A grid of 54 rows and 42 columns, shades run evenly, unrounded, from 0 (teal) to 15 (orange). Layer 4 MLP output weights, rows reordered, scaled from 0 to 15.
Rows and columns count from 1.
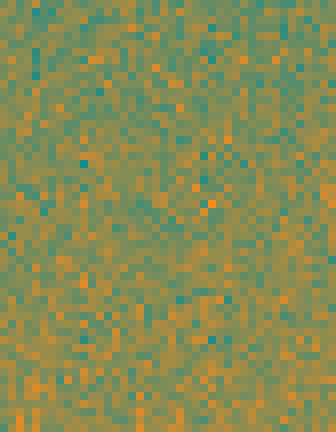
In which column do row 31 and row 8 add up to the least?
27
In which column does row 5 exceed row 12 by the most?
13
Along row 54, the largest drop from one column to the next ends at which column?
6
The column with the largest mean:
42
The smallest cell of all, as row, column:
21, 11
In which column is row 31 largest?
38
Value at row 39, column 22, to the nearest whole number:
10
